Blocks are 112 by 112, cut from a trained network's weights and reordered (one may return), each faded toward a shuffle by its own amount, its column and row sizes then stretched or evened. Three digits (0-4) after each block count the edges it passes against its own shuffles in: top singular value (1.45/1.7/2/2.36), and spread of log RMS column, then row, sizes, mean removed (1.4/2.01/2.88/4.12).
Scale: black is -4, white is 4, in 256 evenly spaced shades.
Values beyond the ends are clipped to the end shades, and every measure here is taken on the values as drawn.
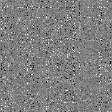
0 3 2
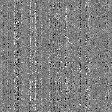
3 3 1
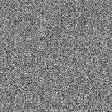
2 0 0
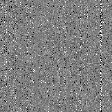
1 3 0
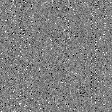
0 2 0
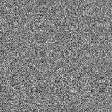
2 0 1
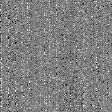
1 3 0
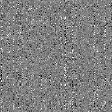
2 3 1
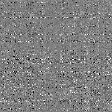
0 2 3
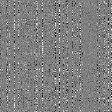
2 4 2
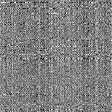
4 0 3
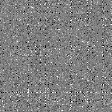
2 2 2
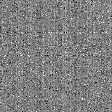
2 0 1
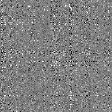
1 3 2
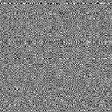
4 1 3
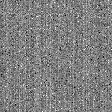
3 0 0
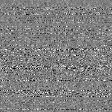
1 0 4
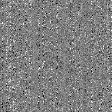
0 3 0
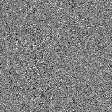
1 1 0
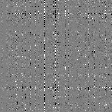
3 3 2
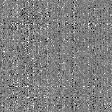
2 3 2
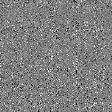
0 2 1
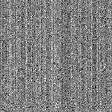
4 1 1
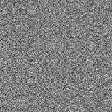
3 0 1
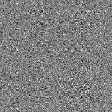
3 2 1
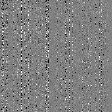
2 4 0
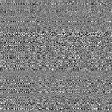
4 0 4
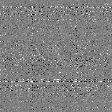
2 1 3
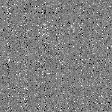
0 2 1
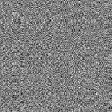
4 2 0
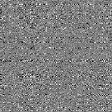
3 2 3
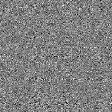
2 1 2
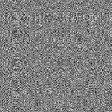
4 2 1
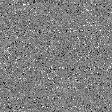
0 1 2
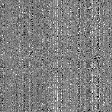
4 3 0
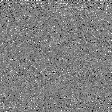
1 0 2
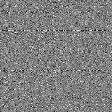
3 0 2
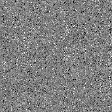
0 2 0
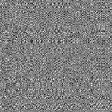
4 1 3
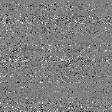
0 2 3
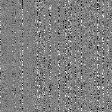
1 4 0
